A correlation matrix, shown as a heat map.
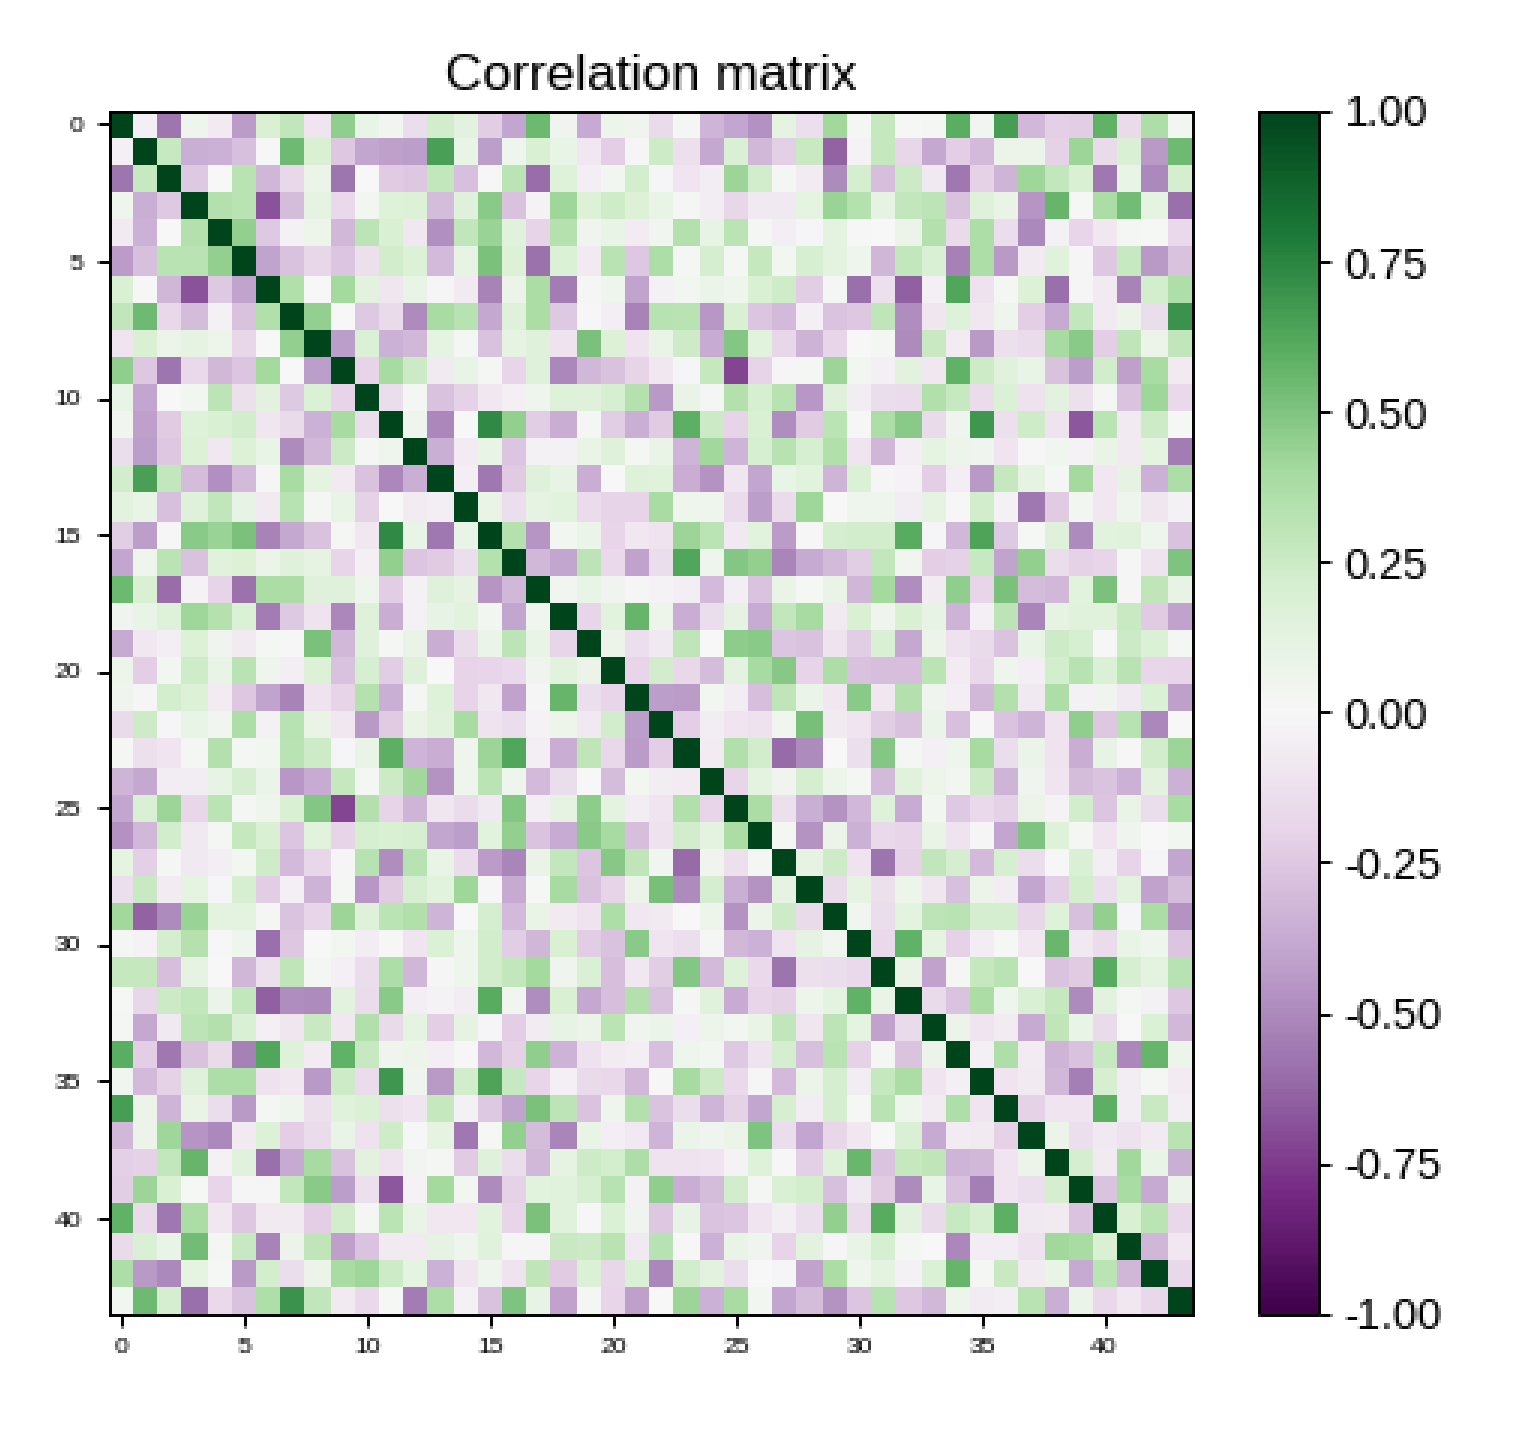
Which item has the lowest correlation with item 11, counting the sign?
39
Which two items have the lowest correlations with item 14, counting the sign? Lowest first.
37, 26
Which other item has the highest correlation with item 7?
43
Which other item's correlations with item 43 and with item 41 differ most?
3
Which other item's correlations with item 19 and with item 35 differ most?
8
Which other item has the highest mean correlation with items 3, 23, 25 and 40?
31
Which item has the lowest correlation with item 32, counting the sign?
6
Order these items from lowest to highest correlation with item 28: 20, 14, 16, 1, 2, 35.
16, 20, 2, 35, 1, 14
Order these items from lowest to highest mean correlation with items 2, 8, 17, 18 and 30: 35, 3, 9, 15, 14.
9, 35, 15, 14, 3
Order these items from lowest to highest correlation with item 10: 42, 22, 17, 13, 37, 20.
22, 13, 37, 17, 20, 42
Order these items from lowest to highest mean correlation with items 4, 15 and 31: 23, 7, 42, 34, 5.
34, 7, 42, 5, 23
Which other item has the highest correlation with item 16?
23
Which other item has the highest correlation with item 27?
20
